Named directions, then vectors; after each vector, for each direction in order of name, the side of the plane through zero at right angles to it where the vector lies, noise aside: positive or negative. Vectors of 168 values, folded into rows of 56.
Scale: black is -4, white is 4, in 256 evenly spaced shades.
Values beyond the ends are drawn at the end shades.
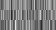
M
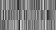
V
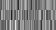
positive, positive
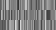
positive, positive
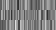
positive, positive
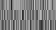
positive, negative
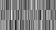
negative, negative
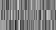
negative, negative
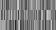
negative, negative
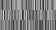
positive, negative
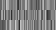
positive, positive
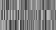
negative, negative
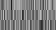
positive, negative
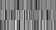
positive, positive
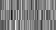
positive, positive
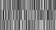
negative, positive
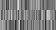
negative, negative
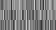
positive, negative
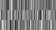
negative, negative
